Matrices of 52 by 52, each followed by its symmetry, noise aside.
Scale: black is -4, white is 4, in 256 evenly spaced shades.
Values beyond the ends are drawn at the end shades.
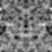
mirrored left to right.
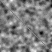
no symmetry.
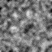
symmetric.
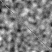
no symmetry.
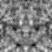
mirrored left to right.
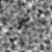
symmetric.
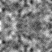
mirrored top to bottom.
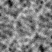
same after a half turn.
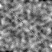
same after a half turn.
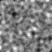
symmetric.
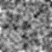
symmetric across the other diagonal.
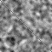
symmetric across the other diagonal.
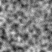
symmetric across the other diagonal.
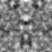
mirrored left to right.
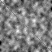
same after a half turn.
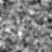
no symmetry.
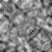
symmetric.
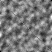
same after a half turn.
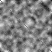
symmetric across the other diagonal.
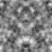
mirrored left to right.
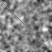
no symmetry.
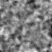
antisymmetric.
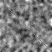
no symmetry.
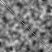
symmetric.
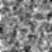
no symmetry.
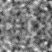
mirrored top to bottom.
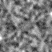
same after a half turn.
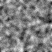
antisymmetric.
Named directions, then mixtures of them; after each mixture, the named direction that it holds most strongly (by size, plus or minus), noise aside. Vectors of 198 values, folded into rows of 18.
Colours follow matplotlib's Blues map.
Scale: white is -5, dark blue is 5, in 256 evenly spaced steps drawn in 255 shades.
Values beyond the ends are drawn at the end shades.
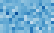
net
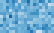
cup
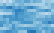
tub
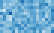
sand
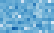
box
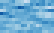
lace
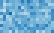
sand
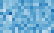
sand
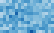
tub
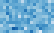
box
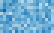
sand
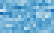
lace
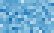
net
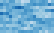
lace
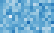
cup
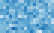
cup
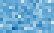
box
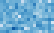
box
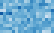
sand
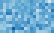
sand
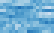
lace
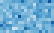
box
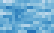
tub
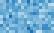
cup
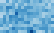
tub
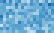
cup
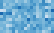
sand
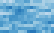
tub
